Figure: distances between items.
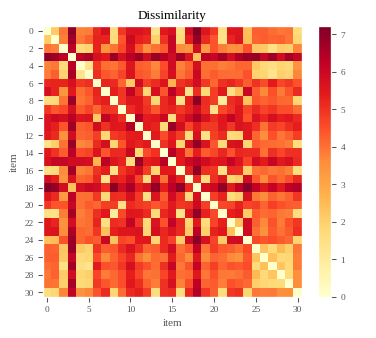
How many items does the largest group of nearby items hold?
8
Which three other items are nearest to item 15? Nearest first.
10, 6, 24
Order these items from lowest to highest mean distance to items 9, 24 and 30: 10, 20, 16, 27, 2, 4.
16, 20, 4, 2, 27, 10
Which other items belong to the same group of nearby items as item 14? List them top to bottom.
11
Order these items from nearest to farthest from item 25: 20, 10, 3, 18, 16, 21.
16, 21, 20, 10, 18, 3
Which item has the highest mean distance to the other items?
3
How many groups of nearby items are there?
7
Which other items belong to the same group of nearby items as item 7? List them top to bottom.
12, 17, 19, 22, 23
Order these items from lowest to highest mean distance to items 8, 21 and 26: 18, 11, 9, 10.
9, 11, 10, 18
